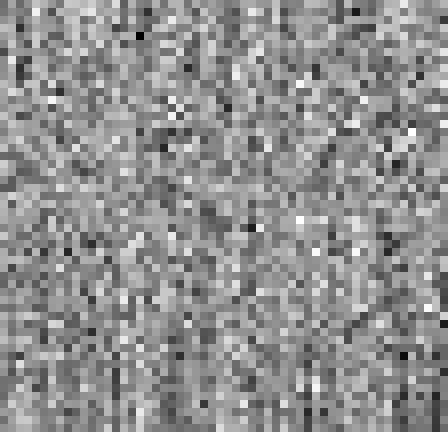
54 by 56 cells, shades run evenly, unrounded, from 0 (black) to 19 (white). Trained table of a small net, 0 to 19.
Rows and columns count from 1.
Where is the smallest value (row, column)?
5, 18
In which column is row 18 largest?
15
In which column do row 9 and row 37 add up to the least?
25
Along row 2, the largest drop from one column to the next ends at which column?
36
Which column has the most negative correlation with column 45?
32
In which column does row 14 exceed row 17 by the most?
55
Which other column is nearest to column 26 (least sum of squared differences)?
27
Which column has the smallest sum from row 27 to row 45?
6
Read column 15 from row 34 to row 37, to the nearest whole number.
7 7 8 12
